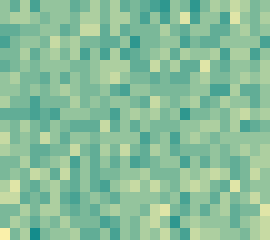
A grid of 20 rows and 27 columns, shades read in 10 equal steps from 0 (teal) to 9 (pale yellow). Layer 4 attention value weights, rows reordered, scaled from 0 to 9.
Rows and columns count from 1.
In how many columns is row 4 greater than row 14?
8
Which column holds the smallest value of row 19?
18
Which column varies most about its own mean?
19
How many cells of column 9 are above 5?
2
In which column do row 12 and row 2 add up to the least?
15
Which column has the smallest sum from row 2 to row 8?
23
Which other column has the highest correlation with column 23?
26
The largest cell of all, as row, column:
20, 1
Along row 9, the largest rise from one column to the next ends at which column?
16
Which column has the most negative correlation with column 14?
3
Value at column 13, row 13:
7
